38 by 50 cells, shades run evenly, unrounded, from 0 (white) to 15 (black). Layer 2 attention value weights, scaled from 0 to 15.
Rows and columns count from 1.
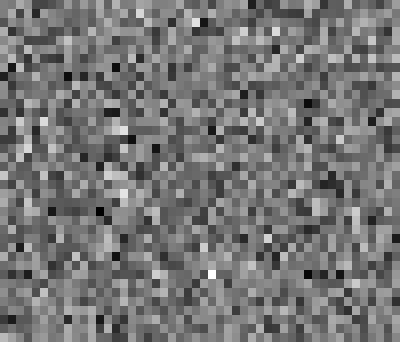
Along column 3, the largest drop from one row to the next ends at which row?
14
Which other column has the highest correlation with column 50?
30
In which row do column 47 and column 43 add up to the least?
7
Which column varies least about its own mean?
23
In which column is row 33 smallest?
6
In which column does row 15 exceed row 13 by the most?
27
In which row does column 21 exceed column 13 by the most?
29
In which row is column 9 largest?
9
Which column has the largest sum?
2
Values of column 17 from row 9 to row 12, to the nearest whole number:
9 11 6 10
